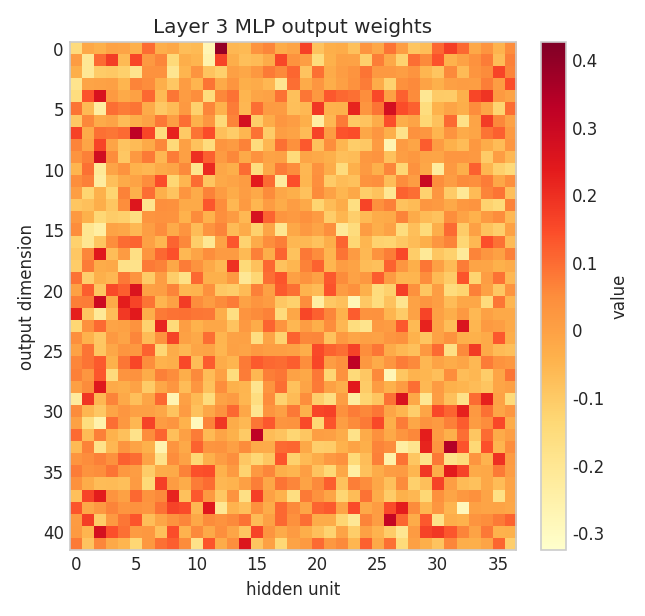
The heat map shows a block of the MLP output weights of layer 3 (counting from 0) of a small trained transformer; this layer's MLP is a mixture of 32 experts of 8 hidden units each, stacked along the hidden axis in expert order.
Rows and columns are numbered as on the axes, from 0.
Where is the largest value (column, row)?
12, 0
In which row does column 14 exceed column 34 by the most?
41
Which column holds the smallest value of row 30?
15
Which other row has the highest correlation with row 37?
9
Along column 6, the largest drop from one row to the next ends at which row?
13
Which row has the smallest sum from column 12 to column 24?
29
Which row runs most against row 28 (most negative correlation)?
11
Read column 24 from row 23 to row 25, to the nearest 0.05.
-0.2 0 0.05
